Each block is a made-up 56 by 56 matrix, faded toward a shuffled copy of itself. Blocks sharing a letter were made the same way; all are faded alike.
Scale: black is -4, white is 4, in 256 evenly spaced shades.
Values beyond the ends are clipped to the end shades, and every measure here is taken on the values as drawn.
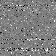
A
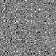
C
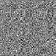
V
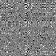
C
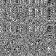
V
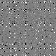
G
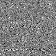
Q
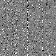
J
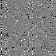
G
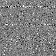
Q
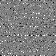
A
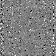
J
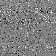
A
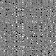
G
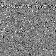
Q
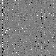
G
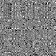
C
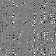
G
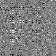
C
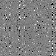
G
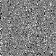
J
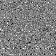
Q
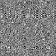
V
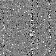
J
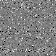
A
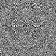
V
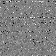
A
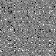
C
